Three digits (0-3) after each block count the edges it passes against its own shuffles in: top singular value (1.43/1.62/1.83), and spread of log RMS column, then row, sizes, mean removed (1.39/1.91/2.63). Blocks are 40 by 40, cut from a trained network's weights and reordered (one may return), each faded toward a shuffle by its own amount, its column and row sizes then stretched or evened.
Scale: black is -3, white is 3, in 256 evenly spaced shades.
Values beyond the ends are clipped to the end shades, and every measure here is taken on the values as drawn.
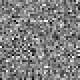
1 0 1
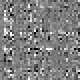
0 3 2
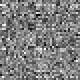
3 0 1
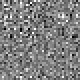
1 2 1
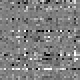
2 2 3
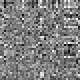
3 2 1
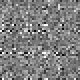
2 1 2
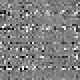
1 2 3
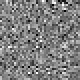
2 1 1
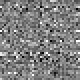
2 1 2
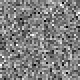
0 0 0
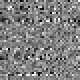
2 0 3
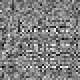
3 0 2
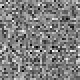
2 0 1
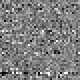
0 0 2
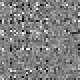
0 2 2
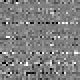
0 1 3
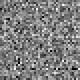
0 0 1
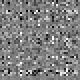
0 2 3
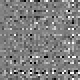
1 2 3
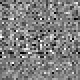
0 0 3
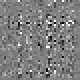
1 3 2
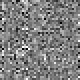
1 2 1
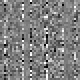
2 3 0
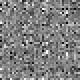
1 2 2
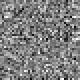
2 0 1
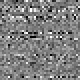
3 0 3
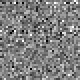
0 0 1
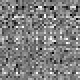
3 2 2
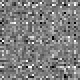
2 2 2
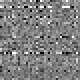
3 2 2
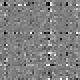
3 2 2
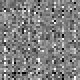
1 3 1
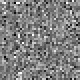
0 1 0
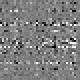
0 2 3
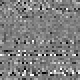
1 0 3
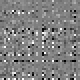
0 3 3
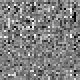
0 2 2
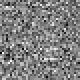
1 0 0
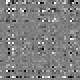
0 2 3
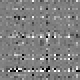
3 2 3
